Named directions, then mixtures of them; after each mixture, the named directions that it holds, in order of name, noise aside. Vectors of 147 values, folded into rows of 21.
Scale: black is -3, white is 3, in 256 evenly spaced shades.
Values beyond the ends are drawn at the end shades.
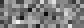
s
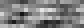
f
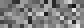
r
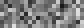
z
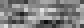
f.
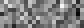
z.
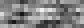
f.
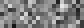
z.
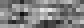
f.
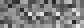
r, z.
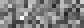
s, z.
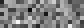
s, z.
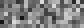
s, z.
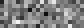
s.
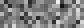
z.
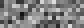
f, s.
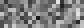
z.
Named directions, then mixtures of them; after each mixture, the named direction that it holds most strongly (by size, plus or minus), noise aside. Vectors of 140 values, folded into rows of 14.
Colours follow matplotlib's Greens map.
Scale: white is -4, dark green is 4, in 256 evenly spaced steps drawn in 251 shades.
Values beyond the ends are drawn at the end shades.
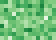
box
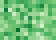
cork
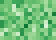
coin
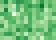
cork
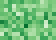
coin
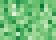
coin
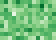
box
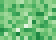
cork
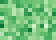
coin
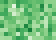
coin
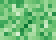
coin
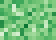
coin
